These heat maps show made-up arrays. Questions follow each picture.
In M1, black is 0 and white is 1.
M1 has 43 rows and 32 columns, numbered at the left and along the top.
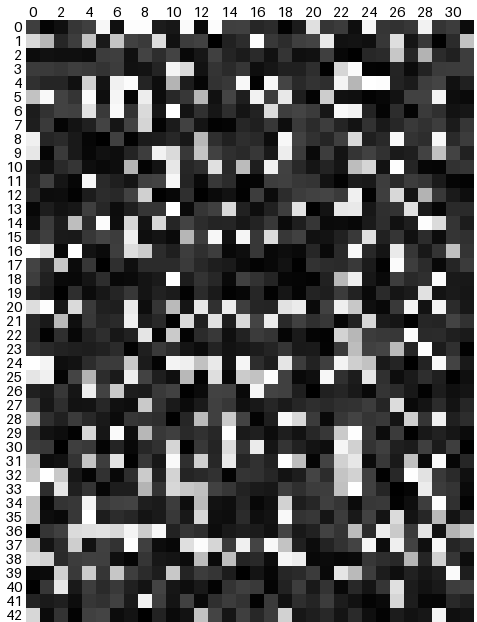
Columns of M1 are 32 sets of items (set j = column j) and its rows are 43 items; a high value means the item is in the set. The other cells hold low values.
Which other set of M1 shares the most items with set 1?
0
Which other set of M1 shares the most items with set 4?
6
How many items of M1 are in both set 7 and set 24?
8
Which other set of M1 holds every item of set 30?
23
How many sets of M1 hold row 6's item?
7
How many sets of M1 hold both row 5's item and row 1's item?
6
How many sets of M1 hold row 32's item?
9
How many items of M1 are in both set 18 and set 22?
3
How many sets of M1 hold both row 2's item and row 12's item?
2
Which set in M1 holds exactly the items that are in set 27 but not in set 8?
19
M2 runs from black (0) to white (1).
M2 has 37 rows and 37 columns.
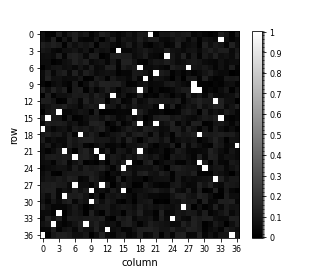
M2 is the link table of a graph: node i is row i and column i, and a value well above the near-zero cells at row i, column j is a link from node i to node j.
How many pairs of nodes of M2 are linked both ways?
4
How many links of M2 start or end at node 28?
4
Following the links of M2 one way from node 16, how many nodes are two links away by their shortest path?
4
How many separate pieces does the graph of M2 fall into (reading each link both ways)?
5
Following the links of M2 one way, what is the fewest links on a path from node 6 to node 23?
4
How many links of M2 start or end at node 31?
1
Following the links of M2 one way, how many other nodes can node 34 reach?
3
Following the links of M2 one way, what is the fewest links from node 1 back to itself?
4
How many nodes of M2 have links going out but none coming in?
2
